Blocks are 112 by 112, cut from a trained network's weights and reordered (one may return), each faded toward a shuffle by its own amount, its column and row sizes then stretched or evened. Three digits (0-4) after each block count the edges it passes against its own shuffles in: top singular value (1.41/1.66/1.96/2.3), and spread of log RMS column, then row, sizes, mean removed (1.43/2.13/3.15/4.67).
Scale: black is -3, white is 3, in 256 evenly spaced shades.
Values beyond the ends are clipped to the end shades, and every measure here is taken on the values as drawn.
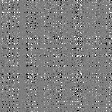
1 3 3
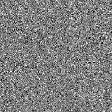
2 1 1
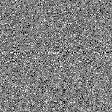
2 0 1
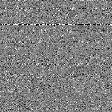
3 0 2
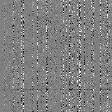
1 4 0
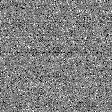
1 0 0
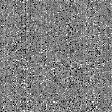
1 2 1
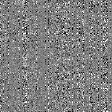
0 4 2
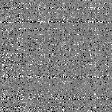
1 2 3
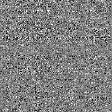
0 2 3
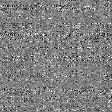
0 0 3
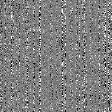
0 4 0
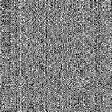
3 1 1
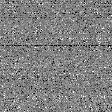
1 1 2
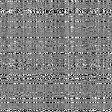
4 0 4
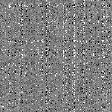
1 3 2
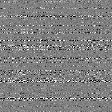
4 1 4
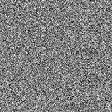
3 0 0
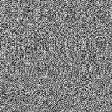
4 1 1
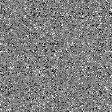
0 2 2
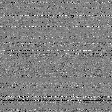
2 0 3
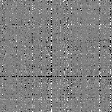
3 3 2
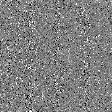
0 2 0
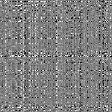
4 3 3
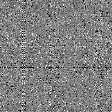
1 2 1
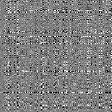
4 3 3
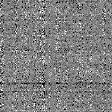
2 3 0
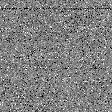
0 0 1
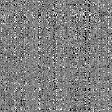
2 3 2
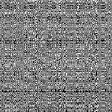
4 3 1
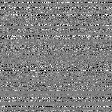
1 0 4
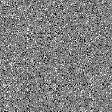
2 1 1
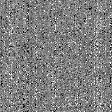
1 2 1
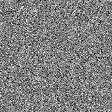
1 0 0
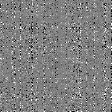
0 3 2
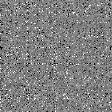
0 2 2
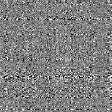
3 2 3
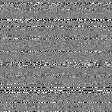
3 0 4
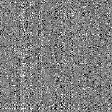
2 2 2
